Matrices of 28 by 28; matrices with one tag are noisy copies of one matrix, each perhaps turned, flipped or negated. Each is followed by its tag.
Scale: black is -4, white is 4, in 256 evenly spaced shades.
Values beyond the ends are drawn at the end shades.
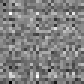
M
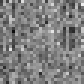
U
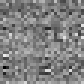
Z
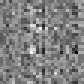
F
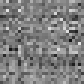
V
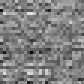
U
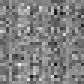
V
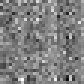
Z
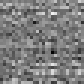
U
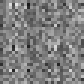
Z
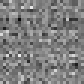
V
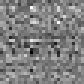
F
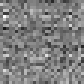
Z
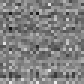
M
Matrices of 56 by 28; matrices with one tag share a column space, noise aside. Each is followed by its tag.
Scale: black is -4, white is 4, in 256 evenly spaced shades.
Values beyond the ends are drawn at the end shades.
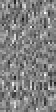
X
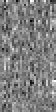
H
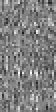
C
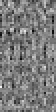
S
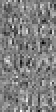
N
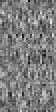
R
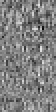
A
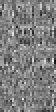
N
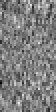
X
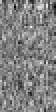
X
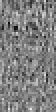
A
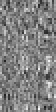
C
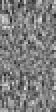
X
